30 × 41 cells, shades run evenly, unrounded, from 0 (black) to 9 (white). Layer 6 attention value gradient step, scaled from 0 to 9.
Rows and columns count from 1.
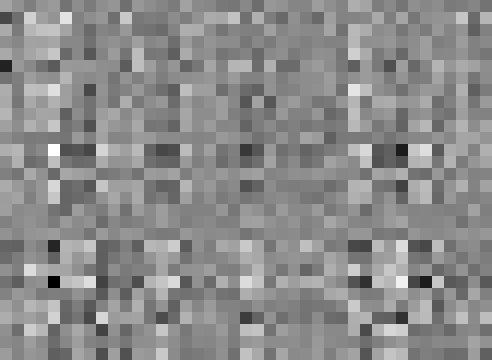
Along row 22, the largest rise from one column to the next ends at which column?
6
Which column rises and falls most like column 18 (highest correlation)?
39
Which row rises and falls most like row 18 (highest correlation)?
30
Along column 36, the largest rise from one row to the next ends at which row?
25
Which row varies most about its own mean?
24
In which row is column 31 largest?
13
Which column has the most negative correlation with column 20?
1
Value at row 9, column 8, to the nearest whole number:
4
